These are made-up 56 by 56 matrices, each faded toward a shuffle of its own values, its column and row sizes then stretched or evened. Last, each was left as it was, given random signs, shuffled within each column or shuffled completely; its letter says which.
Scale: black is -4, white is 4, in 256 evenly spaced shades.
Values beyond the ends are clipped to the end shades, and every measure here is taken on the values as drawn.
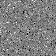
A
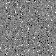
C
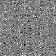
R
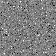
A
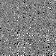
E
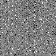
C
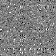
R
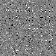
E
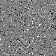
C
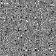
E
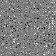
E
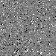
C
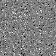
C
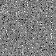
C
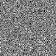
R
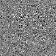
E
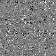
E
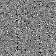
C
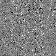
C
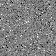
A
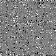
E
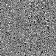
C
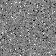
A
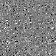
E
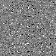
E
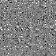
E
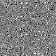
R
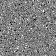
A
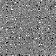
R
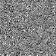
E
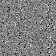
C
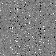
C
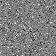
A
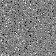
C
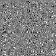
R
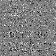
E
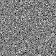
C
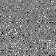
R
